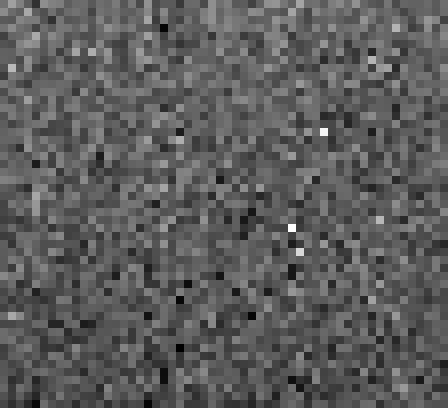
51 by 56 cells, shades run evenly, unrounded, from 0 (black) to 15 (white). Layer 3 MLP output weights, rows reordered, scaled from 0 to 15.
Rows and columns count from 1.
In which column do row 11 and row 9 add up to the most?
2
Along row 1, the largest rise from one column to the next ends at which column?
6
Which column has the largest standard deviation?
37
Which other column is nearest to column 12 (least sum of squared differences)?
22
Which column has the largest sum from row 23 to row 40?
21
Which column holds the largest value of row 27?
5
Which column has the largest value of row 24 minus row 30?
31
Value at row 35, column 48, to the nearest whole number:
3
